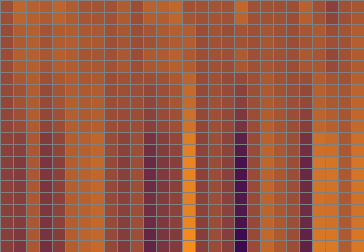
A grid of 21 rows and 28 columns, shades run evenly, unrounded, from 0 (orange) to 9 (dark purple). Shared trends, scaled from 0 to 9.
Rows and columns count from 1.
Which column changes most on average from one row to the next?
19
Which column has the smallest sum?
15
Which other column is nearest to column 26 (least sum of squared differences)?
25
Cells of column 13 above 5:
10
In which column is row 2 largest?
26
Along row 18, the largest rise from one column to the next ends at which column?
16
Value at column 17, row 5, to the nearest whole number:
4
